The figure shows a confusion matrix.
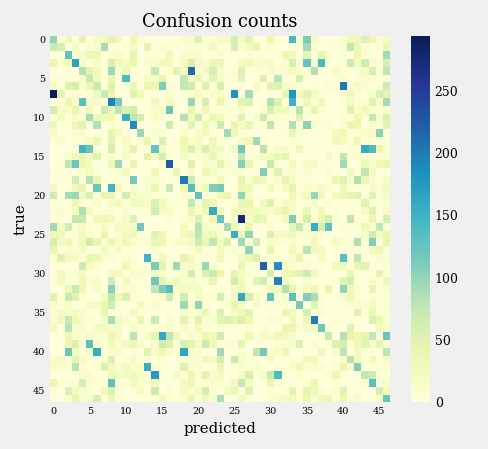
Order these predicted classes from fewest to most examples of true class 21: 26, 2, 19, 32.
2, 32, 26, 19
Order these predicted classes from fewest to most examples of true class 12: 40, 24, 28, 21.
28, 21, 40, 24
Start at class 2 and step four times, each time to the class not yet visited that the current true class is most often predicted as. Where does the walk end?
44
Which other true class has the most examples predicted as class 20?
34
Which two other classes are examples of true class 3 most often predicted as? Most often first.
37, 35
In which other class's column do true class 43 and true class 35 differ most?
14
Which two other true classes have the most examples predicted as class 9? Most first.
8, 16
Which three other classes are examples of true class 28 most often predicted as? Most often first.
13, 40, 42
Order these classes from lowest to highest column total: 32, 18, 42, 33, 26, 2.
32, 42, 2, 18, 33, 26
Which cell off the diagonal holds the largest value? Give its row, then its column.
7, 0
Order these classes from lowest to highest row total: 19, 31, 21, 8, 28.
21, 28, 31, 19, 8
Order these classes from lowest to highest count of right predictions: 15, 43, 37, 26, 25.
15, 43, 26, 37, 25
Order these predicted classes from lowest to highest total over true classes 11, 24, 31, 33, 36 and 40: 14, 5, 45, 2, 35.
5, 45, 14, 35, 2
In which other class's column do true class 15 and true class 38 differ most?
46
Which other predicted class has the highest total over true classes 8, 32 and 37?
33
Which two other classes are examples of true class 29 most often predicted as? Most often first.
31, 14
